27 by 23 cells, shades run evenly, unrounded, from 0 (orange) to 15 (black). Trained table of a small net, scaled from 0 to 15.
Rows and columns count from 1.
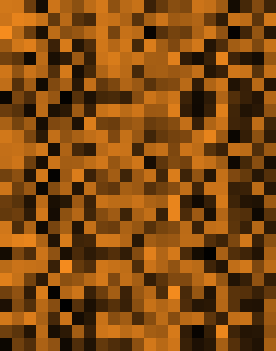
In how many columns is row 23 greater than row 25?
15
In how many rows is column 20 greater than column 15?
21
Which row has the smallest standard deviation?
2
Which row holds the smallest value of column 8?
10
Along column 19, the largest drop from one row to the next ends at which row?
26
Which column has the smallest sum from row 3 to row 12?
11
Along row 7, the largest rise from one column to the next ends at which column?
20
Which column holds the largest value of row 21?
19
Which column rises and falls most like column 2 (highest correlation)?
17
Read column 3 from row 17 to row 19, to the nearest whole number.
12 4 1
